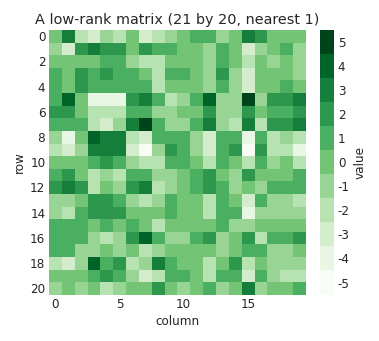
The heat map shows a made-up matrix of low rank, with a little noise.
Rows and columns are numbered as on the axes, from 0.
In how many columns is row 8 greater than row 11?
9
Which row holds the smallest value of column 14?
7
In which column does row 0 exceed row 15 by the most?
15
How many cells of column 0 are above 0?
10
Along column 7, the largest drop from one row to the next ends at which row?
8
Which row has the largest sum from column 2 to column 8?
1
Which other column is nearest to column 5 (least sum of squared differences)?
3
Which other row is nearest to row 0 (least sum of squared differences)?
17
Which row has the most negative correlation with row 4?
20
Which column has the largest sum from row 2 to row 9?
2
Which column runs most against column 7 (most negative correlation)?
16
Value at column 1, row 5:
4
